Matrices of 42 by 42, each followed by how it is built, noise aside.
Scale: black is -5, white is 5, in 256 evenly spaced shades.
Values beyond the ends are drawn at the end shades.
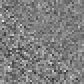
lower triangular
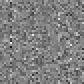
uneven columns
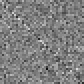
diagonal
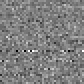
uneven rows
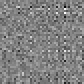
low rank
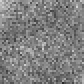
smooth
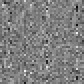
uneven columns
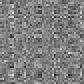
low rank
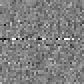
uneven rows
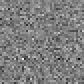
uneven rows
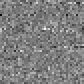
uneven rows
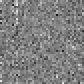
uneven columns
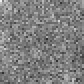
smooth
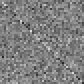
diagonal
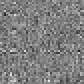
low rank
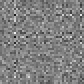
low rank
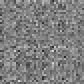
low rank
